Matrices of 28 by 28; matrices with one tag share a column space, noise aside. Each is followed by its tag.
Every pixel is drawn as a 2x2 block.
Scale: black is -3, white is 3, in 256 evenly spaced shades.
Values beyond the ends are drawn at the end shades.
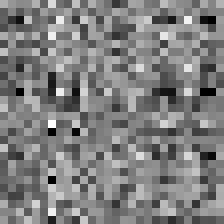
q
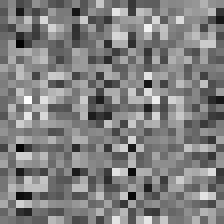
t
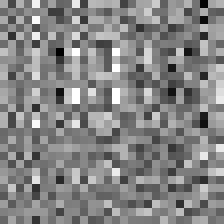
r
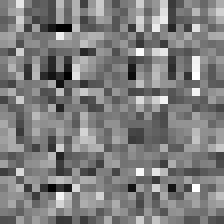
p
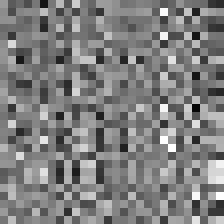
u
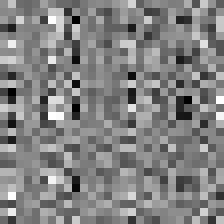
t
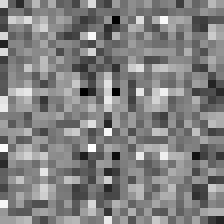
q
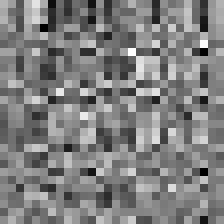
p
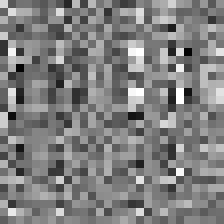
r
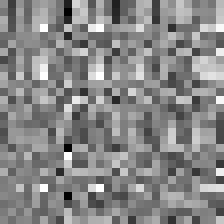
p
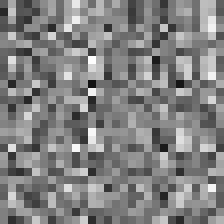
p
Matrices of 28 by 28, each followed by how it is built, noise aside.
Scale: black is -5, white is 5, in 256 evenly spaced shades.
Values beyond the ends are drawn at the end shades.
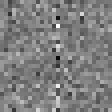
uneven columns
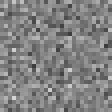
repeating rows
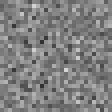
repeating rows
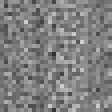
repeating rows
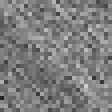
Toeplitz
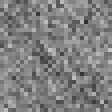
Toeplitz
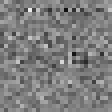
uneven rows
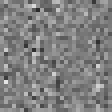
uneven columns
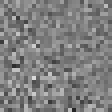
lower triangular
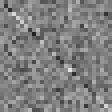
diagonal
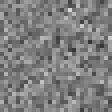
repeating rows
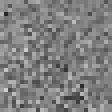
lower triangular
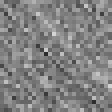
Toeplitz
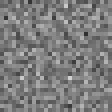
repeating columns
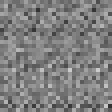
repeating columns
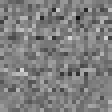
uneven rows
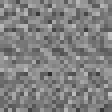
repeating columns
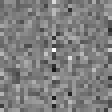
uneven columns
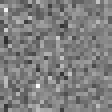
uneven columns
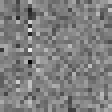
uneven columns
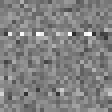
uneven rows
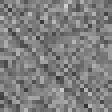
Toeplitz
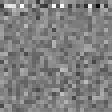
uneven rows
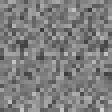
repeating columns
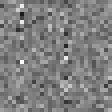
uneven columns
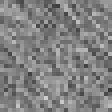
Toeplitz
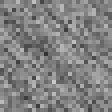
Toeplitz
